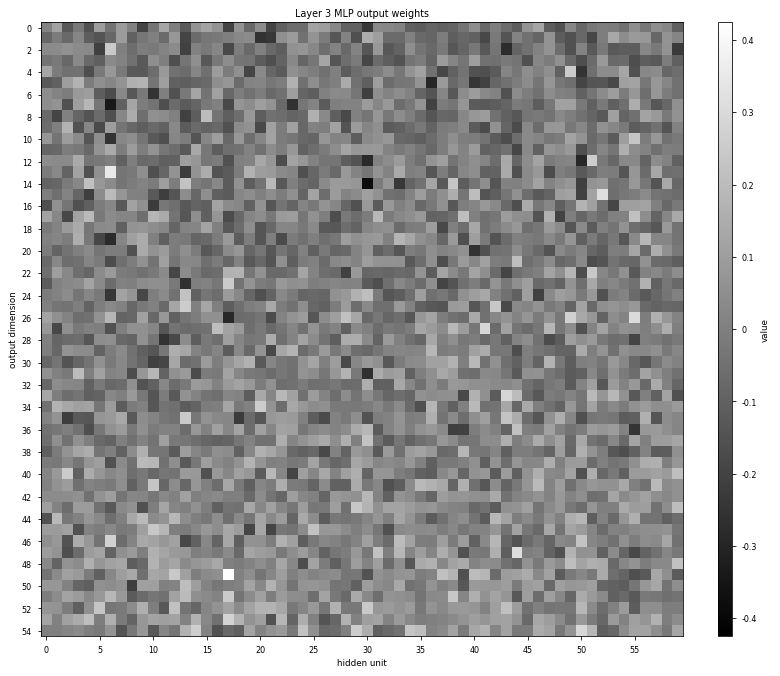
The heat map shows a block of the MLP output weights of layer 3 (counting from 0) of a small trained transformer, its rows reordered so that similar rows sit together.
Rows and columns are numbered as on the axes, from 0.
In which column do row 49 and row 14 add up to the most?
38
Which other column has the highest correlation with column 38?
13
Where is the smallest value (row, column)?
14, 30
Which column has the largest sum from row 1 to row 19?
31
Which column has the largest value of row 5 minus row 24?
9
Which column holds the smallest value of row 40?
23
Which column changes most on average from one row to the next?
6
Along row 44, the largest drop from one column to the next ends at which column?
51
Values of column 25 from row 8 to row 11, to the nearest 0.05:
0.15 0 -0.1 -0.05
